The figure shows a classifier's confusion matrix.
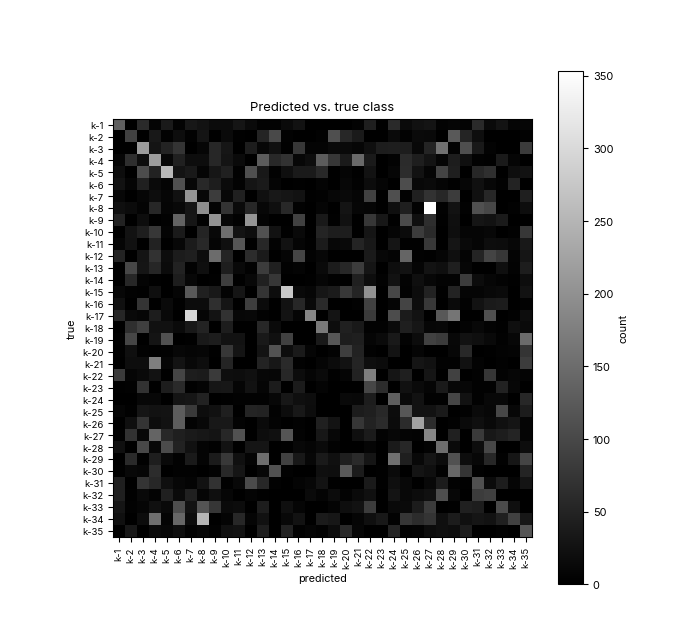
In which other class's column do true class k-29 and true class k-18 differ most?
k-24
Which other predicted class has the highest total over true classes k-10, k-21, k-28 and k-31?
k-4
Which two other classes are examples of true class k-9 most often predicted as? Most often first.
k-12, k-6
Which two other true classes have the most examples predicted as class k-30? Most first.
k-3, k-14
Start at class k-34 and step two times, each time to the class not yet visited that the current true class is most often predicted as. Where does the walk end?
k-27
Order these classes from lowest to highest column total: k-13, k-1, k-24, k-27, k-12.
k-1, k-12, k-24, k-13, k-27
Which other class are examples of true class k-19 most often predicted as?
k-35
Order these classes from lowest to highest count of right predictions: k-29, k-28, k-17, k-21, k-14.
k-21, k-14, k-29, k-28, k-17
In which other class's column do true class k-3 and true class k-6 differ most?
k-28
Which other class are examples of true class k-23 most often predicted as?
k-22
